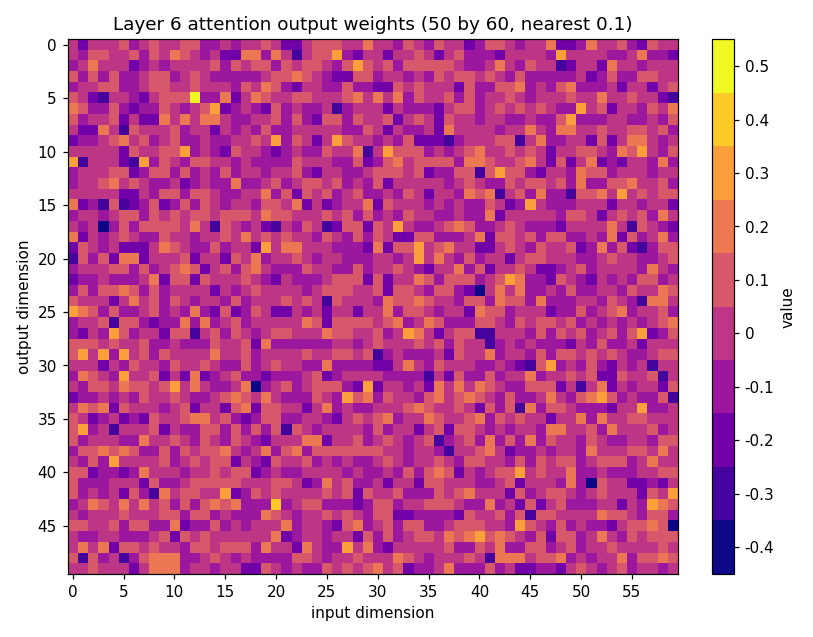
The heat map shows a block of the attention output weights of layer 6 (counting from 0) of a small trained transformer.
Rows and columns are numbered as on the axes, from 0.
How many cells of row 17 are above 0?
18
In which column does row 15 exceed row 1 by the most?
22
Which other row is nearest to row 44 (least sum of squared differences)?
39
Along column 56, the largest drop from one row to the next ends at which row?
28
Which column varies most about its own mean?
5
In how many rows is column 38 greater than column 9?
18
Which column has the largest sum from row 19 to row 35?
34
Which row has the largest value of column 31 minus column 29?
10
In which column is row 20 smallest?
0
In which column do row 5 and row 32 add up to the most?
12
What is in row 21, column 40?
0.1
